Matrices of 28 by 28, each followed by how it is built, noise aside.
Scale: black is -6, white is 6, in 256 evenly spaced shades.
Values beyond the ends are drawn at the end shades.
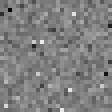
sparse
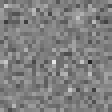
uneven rows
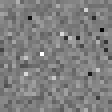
sparse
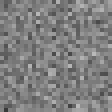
repeating rows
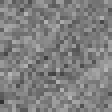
Hankel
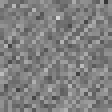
Hankel
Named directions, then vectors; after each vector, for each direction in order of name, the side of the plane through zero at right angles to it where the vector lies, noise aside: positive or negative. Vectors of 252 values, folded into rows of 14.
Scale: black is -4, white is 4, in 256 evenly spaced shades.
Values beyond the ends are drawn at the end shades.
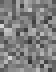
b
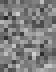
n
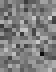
negative, positive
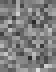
positive, positive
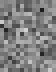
negative, positive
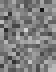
negative, positive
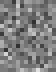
positive, positive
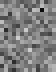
negative, positive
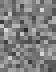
positive, negative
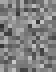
negative, negative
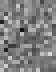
positive, negative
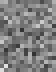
negative, negative
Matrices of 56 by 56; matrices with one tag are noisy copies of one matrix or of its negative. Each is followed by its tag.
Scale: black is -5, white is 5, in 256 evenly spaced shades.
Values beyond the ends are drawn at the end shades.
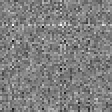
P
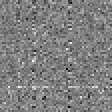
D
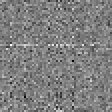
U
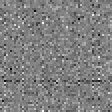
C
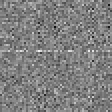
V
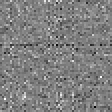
U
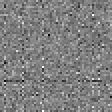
C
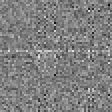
V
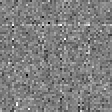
P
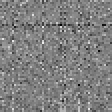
P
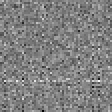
C
